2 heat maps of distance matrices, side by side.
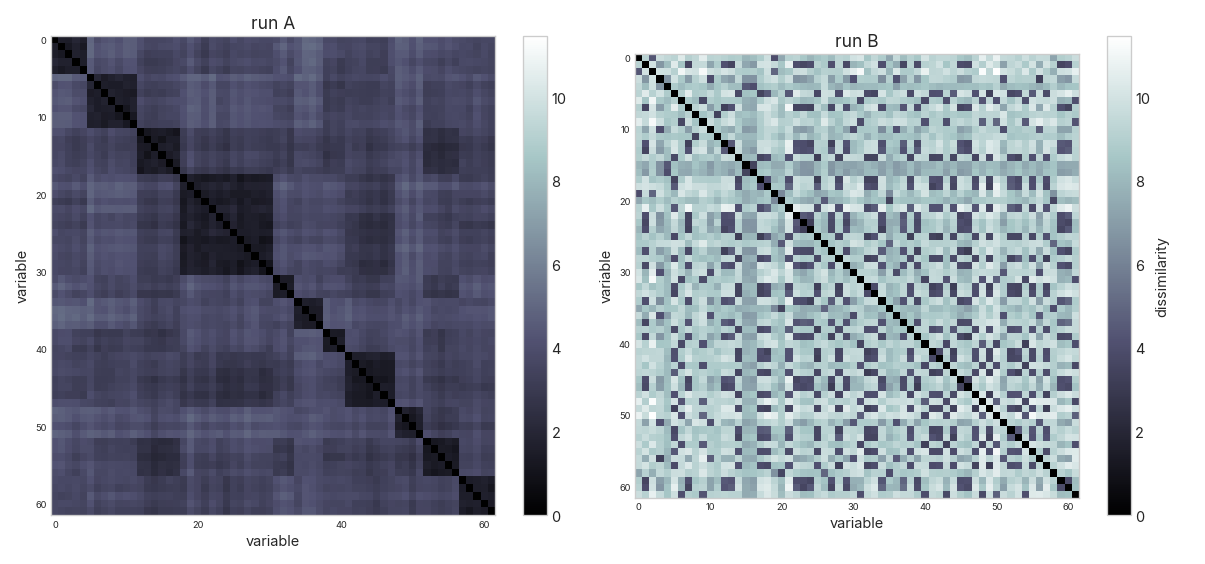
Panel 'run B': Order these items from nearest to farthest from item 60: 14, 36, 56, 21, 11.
56, 36, 11, 14, 21
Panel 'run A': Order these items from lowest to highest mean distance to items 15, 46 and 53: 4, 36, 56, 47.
56, 47, 4, 36
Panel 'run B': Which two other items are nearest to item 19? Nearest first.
0, 2
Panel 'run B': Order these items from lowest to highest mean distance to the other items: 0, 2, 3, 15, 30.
15, 3, 30, 0, 2
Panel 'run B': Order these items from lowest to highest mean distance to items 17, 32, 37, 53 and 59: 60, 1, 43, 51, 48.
1, 60, 51, 43, 48
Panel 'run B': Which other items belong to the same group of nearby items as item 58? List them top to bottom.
20, 26, 35
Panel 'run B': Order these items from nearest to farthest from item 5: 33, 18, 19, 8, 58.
33, 18, 19, 8, 58
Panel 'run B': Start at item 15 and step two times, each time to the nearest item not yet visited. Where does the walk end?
4
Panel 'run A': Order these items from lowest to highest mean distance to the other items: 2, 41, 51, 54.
54, 41, 2, 51
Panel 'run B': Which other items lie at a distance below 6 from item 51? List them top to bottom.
3, 10, 30, 36, 56
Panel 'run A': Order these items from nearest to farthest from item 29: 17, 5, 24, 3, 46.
24, 46, 17, 3, 5
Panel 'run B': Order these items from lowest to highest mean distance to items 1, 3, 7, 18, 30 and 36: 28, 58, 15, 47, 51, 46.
51, 46, 15, 28, 47, 58
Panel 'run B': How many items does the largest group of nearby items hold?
19
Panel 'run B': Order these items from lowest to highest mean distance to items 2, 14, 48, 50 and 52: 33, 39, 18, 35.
33, 18, 35, 39
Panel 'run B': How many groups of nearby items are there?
8
